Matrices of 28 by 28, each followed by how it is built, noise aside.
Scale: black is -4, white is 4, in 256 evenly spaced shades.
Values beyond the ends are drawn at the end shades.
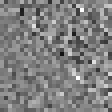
upper triangular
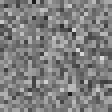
noise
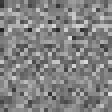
repeating columns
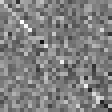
diagonal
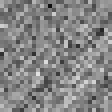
Hankel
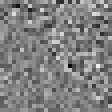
upper triangular
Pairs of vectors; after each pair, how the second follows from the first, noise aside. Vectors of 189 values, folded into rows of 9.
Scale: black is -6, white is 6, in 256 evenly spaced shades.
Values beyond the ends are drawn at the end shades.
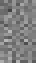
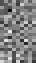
scaled up.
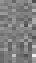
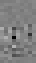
wrapped around, negated, partly zeroed.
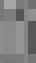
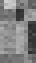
scaled up.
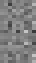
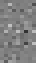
negated, partly zeroed.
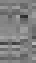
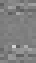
reversed, negated, partly zeroed.
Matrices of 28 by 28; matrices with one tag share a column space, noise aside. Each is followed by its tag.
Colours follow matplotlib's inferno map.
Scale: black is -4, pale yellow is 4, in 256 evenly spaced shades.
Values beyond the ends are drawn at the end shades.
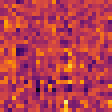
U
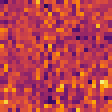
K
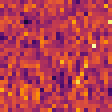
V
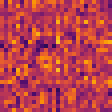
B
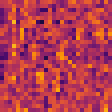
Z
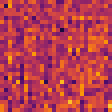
U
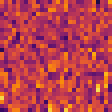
K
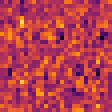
V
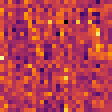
Z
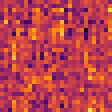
Z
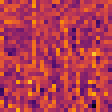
U
